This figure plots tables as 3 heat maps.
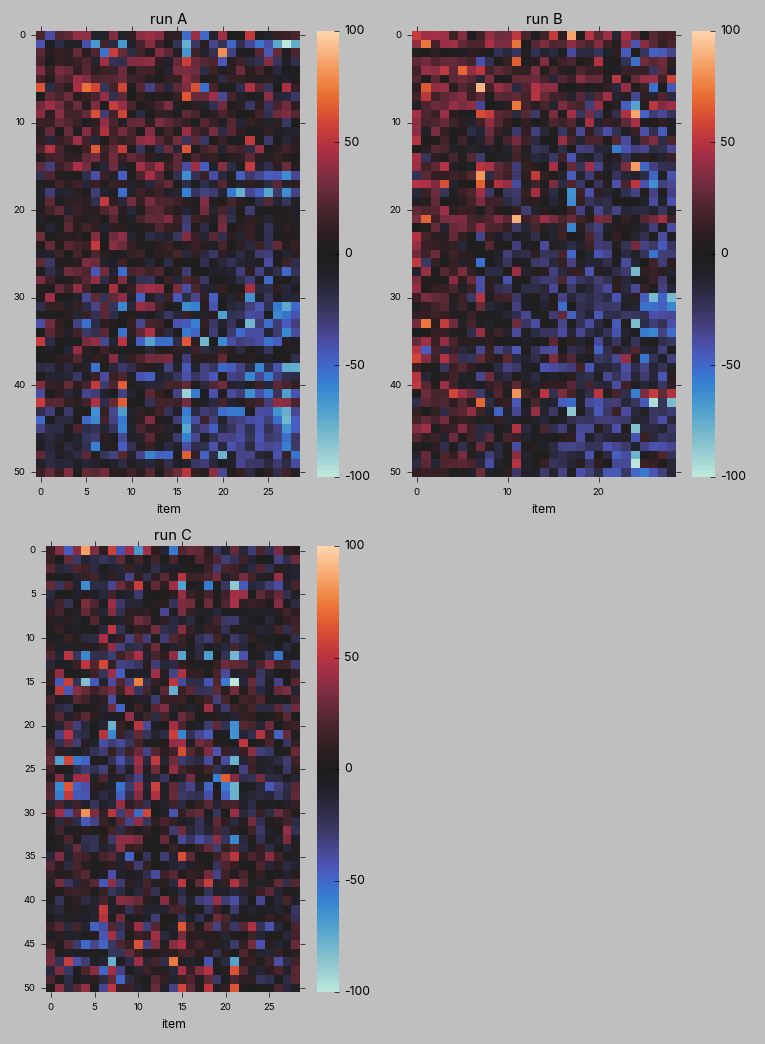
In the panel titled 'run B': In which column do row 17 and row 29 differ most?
7
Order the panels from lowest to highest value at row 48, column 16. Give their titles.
run B, run C, run A
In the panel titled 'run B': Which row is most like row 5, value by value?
12
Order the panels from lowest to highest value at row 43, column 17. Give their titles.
run B, run A, run C
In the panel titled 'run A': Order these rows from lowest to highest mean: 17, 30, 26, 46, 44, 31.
44, 46, 31, 30, 26, 17
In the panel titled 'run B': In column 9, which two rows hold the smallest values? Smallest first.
43, 36
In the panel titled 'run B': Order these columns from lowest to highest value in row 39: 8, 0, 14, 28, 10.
10, 14, 28, 8, 0
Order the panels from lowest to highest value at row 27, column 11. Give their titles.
run C, run A, run B
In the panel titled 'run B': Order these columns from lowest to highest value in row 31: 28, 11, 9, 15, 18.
28, 11, 18, 9, 15
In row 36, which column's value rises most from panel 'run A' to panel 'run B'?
0
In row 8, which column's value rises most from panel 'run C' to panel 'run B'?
20
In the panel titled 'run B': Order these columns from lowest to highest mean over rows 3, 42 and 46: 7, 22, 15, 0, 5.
22, 15, 7, 0, 5
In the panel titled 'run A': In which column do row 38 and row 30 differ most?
6
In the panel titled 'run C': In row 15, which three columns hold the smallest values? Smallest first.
21, 4, 20
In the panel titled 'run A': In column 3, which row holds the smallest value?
43
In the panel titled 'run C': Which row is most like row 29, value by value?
34
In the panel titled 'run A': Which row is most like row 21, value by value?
37
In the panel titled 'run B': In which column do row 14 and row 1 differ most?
1
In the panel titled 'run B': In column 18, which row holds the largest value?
5
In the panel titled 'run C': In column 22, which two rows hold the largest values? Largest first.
22, 5
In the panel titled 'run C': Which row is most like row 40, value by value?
33
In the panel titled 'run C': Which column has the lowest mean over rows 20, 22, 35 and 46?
7
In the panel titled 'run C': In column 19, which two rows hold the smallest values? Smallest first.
26, 23
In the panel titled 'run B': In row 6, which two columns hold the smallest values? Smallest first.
26, 28
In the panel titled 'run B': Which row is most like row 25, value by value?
32
